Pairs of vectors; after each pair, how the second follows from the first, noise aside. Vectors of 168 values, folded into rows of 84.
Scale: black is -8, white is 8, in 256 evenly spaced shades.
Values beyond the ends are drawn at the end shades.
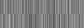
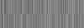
wrapped around, negated, shrunk.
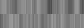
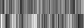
reversed, negated, scaled up.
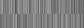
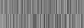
reversed, negated.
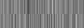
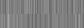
wrapped around, negated, shrunk.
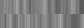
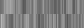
reversed, negated.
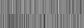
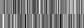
reversed, negated, scaled up.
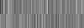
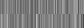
reversed.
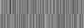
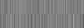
reversed, negated, shrunk.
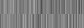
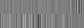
partly zeroed.
